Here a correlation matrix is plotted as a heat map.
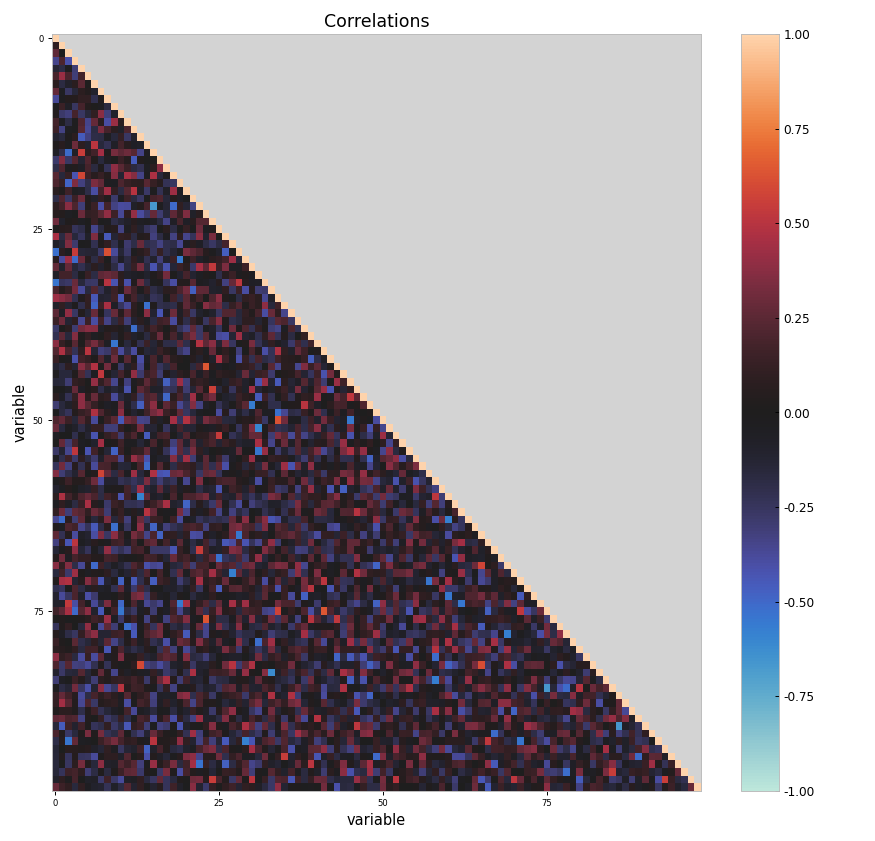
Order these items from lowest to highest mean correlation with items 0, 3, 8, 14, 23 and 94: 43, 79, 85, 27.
27, 85, 43, 79
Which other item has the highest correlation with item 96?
85
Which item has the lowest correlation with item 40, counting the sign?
9
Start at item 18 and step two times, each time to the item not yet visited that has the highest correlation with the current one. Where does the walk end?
15
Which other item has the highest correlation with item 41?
75
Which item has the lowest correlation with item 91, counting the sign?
67
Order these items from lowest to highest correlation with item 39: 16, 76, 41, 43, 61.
61, 41, 43, 16, 76
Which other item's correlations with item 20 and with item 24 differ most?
46
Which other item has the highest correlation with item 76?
23
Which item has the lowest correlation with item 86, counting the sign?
90
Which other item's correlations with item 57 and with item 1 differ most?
71
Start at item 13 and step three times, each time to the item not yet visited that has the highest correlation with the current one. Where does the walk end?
69
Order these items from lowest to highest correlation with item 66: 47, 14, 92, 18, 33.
18, 47, 14, 33, 92
